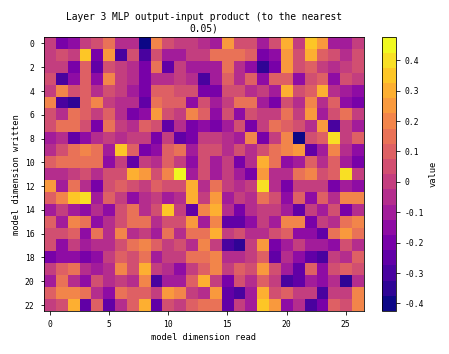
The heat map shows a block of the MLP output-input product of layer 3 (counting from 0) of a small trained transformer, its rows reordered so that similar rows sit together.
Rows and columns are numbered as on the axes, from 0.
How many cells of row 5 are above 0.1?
6
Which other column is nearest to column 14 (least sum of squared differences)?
26
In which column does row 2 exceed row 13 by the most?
20
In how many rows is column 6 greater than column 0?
9
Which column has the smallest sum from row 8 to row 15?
16
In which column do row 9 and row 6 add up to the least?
8
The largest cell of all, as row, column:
11, 11
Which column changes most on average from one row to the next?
2
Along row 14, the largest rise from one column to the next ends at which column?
13
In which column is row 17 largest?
18
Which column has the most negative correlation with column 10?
5
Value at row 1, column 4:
-0.2
